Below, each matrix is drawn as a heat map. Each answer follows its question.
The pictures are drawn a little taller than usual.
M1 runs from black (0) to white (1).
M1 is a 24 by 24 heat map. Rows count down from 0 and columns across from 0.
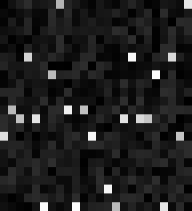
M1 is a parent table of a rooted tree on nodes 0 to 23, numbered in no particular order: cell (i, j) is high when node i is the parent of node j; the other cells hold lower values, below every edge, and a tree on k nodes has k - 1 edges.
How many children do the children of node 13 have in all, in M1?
3
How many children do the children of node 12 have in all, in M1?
2
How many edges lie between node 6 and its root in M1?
2
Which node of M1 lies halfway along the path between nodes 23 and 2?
15
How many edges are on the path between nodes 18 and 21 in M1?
2
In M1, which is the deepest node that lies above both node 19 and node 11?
8
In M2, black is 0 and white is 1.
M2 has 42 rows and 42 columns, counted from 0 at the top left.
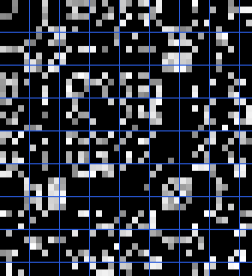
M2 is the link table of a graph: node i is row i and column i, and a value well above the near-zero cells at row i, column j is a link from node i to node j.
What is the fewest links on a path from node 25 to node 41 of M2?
2
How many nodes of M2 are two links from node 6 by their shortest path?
6
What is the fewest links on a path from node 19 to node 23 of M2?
4
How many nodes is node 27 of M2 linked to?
9
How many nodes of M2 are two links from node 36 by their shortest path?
7
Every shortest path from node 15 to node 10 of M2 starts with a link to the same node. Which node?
node 12
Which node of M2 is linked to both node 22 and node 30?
node 5
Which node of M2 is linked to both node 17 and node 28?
node 24
